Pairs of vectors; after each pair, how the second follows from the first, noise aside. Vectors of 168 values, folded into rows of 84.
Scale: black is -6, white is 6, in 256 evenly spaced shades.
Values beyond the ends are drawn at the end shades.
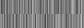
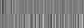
reversed, negated, partly zeroed.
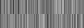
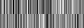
scaled up.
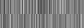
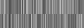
sign-scrambled.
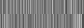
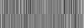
negated, partly zeroed.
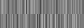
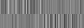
negated, partly zeroed.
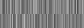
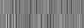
reversed, negated, partly zeroed.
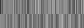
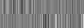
reversed, negated, partly zeroed.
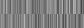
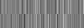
negated, partly zeroed.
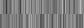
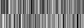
reversed, scaled up.
